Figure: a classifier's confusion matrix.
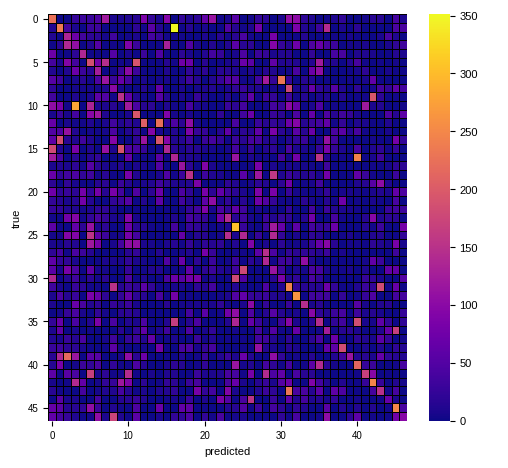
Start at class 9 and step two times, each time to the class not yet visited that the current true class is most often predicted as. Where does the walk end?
3
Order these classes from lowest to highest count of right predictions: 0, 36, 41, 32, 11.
36, 41, 11, 0, 32
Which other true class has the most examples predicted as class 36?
1
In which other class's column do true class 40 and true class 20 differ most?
35
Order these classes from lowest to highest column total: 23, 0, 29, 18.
23, 18, 29, 0
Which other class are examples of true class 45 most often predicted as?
5
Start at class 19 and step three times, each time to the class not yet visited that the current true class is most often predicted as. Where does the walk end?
8
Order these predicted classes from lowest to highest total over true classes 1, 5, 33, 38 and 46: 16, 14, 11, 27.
14, 27, 11, 16
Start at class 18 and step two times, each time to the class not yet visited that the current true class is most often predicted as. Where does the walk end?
25
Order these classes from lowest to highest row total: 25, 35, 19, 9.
19, 9, 25, 35
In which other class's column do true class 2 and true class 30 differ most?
24
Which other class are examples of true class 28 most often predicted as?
33
